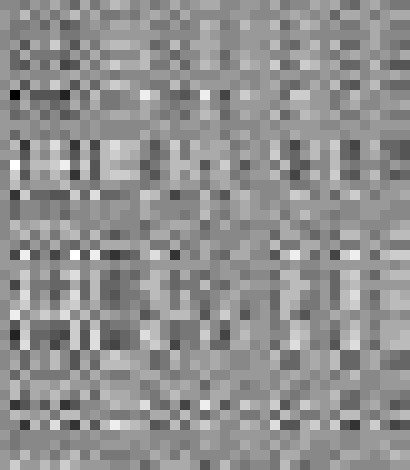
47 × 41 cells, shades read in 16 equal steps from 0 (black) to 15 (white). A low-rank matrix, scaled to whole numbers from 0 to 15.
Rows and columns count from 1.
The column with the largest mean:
21
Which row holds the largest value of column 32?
43
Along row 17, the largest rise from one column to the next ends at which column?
2
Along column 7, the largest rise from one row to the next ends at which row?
42
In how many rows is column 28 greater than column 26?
18
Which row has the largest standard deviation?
26
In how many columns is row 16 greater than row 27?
17
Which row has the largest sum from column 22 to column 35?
7
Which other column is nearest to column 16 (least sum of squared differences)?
30
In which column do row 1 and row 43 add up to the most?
12
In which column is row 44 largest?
31
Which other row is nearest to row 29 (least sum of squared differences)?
33
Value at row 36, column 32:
10
